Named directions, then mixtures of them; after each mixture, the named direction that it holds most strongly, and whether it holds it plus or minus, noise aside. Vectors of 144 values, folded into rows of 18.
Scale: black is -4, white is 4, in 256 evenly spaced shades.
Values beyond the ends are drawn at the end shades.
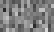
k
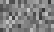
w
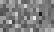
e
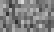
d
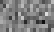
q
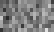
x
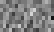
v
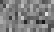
q, plus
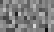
k, minus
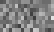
v, minus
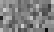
x, minus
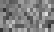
x, plus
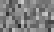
d, plus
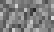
v, minus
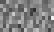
v, minus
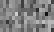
q, minus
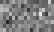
w, minus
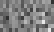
q, minus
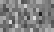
e, plus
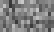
d, plus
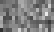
x, plus
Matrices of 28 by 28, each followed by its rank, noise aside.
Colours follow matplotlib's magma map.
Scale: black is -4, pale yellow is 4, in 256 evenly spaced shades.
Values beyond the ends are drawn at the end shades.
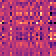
two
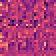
five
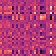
one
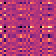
one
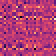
two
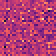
five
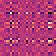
one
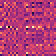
three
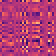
two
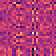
two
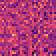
four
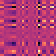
one
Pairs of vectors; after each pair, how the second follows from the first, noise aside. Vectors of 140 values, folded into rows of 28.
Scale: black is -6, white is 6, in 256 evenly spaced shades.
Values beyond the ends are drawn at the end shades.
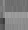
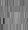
partly zeroed.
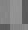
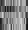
wrapped around, scaled up.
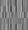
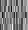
wrapped around, scaled up.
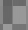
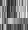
wrapped around, scaled up.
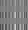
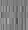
wrapped around, negated, shrunk.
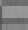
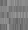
wrapped around, negated, shrunk.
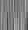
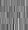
partly zeroed.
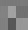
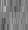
wrapped around, negated, partly zeroed.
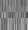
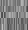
negated.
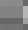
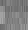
reversed, shrunk.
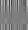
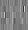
wrapped around, negated, partly zeroed.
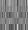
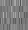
wrapped around, negated, partly zeroed.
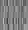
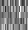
reversed, negated, scaled up.
